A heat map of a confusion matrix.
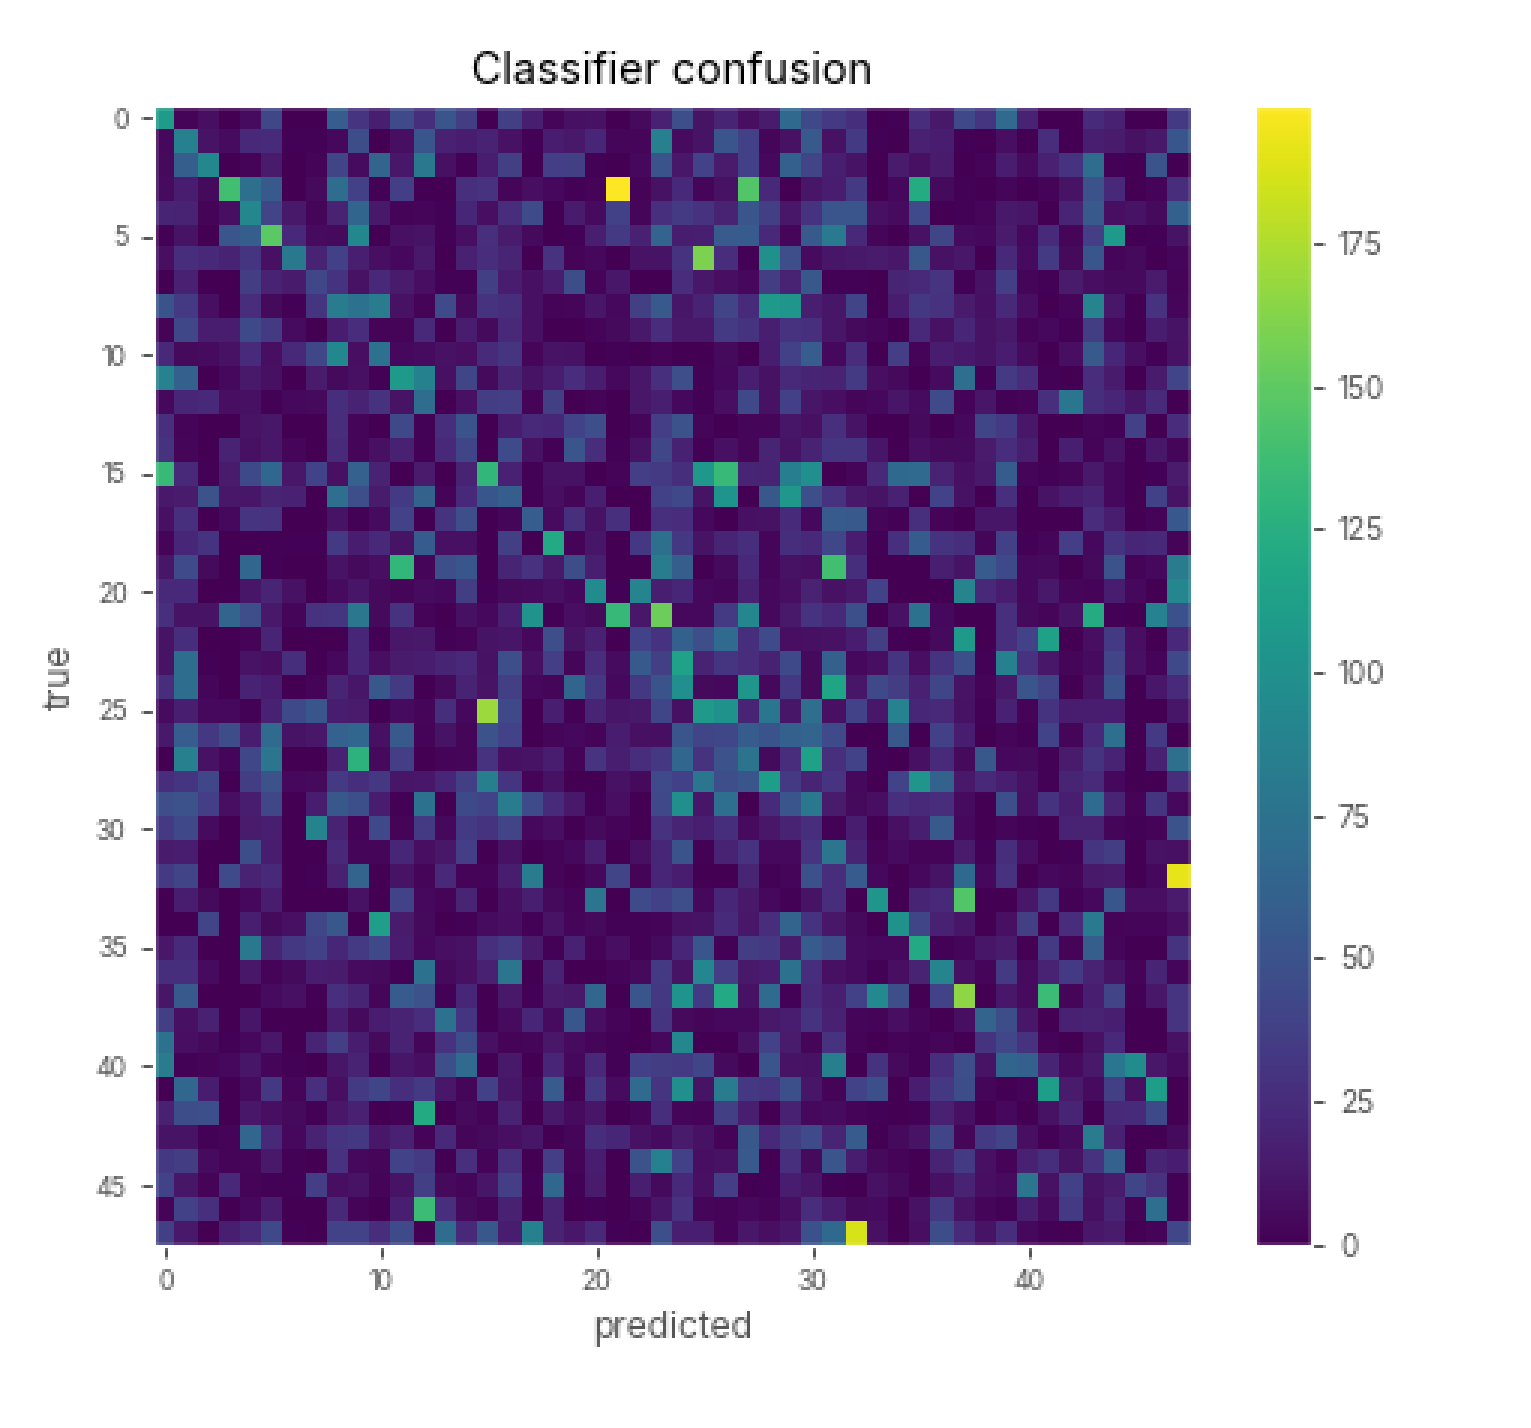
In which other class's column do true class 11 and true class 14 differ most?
12
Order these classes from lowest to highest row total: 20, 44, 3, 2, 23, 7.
7, 20, 44, 2, 23, 3
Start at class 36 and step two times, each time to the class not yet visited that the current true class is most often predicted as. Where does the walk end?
15
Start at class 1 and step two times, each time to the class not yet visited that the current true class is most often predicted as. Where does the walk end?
24
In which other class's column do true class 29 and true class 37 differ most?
41
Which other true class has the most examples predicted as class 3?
21
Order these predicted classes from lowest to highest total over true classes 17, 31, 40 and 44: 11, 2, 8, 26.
2, 26, 8, 11
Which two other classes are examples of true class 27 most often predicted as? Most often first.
9, 30
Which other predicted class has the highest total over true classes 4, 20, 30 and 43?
47
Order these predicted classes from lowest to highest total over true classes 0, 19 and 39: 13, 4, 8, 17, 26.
26, 17, 4, 8, 13
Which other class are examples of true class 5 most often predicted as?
44
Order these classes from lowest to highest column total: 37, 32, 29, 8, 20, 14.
20, 14, 32, 37, 8, 29
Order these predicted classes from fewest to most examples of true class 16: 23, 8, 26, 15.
23, 15, 8, 26
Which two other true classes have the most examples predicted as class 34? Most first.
25, 15
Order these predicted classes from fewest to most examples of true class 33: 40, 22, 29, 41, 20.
29, 40, 41, 22, 20
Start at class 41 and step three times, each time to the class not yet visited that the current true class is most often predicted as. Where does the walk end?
42
